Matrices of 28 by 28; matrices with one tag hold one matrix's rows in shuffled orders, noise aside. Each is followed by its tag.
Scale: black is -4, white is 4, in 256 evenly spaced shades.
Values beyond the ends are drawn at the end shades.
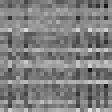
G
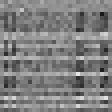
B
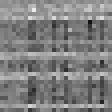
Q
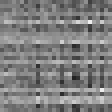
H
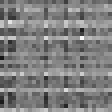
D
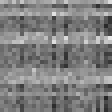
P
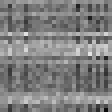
G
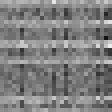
P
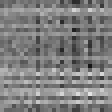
H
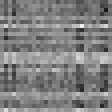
B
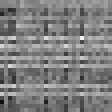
D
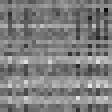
G
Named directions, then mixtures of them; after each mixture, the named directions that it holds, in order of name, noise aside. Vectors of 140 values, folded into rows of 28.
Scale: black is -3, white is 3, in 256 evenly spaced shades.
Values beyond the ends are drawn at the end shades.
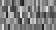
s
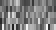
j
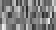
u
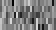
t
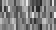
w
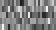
s, u.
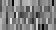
t.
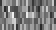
j, s, w.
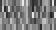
w.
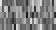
j, w.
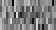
t.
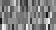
j, u.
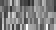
j.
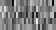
t, w.
